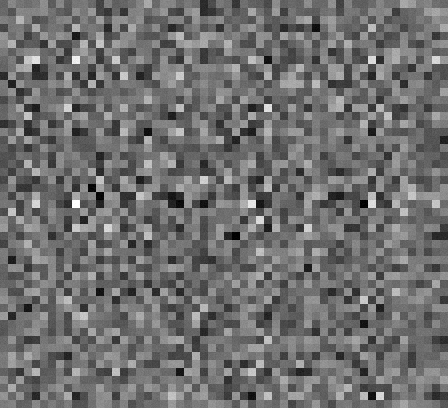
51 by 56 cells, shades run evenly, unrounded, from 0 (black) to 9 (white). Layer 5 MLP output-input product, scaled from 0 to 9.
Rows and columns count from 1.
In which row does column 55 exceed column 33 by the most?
26
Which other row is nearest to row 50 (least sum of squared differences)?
17
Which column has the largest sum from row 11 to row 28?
40
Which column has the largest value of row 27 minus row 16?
2
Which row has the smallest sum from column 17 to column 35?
25
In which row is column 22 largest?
50
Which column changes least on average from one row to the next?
53
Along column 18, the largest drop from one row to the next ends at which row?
23
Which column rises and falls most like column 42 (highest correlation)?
13
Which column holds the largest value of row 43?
34
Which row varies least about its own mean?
51
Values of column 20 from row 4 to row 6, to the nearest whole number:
5 3 5
